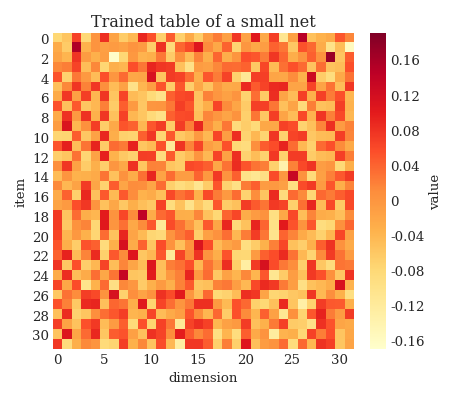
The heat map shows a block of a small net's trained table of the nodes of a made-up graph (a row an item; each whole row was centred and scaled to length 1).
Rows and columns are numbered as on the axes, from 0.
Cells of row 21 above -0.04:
23
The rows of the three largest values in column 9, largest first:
18, 27, 0
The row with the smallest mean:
15
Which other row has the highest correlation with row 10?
12
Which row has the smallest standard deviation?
7
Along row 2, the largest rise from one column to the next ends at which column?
29
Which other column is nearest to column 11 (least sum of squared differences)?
4
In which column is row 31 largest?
20
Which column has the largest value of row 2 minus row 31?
13
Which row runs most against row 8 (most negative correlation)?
3
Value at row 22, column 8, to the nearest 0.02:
0.1
